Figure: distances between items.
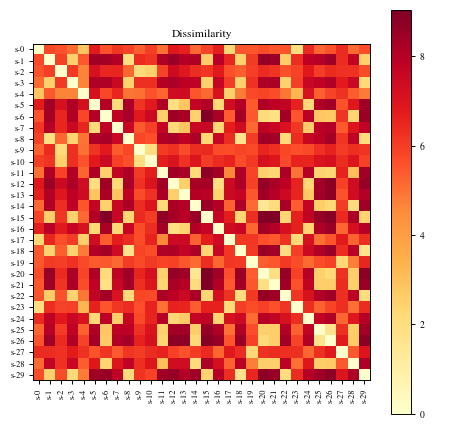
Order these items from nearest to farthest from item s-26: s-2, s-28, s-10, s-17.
s-28, s-17, s-2, s-10
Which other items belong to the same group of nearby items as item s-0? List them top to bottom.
s-4, s-17, s-23
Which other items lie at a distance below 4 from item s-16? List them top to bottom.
s-5, s-7, s-12, s-13, s-24
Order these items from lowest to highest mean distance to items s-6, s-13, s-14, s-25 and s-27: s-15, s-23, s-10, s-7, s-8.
s-23, s-7, s-10, s-8, s-15
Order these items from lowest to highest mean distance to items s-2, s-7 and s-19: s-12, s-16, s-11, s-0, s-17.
s-16, s-12, s-0, s-17, s-11
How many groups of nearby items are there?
6
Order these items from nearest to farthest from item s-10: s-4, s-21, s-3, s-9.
s-9, s-4, s-3, s-21
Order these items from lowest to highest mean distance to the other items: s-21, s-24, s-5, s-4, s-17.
s-4, s-17, s-21, s-24, s-5
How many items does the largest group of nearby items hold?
8
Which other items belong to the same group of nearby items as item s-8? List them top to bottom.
s-1, s-3, s-15, s-18, s-22, s-29
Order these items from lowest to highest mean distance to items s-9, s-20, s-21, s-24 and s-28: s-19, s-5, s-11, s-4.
s-11, s-19, s-4, s-5
